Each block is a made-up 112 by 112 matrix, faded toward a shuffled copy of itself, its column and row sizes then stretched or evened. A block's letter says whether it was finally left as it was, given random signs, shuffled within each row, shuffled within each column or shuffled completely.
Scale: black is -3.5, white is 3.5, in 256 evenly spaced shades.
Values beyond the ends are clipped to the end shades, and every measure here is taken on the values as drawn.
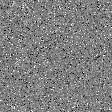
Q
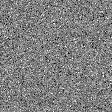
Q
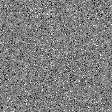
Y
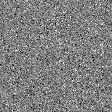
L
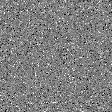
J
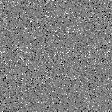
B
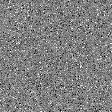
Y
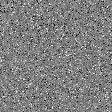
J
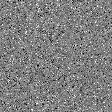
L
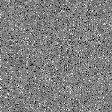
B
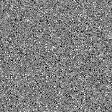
B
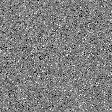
J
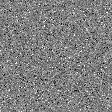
J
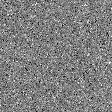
Q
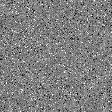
L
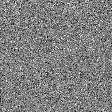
J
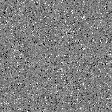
B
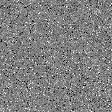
B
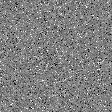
L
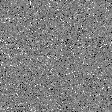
J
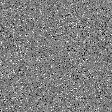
Y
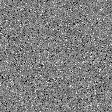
J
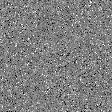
L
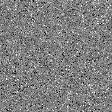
Y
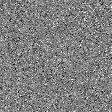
L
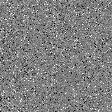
L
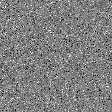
L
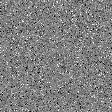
L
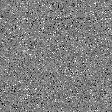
B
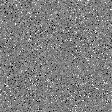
Y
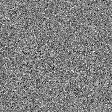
J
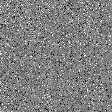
Y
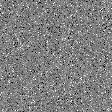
L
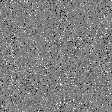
Y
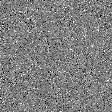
Y
